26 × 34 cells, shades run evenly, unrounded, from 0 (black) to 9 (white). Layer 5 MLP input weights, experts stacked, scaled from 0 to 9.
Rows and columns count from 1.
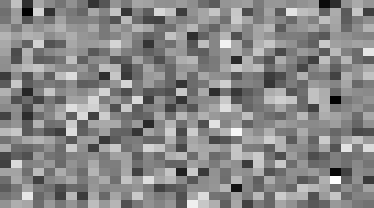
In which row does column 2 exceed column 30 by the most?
1
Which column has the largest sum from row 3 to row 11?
21
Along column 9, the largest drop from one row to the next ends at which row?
15
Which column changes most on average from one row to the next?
22
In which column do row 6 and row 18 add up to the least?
14
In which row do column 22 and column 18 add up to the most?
17
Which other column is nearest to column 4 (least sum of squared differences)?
33
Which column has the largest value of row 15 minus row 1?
30
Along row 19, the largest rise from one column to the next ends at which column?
32
